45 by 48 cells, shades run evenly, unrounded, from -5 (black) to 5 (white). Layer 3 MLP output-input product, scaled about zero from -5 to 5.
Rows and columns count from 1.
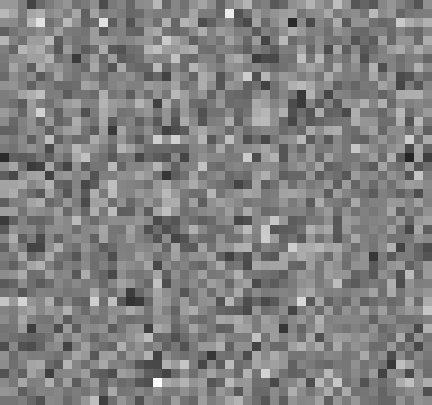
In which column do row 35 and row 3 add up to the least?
33
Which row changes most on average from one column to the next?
3
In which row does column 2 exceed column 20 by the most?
27
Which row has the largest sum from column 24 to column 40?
28
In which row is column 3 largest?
34
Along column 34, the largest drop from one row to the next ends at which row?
11
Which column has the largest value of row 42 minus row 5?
30
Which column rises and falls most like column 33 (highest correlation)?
23
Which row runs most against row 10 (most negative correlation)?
14
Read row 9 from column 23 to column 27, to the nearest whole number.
2 1 -2 0 1
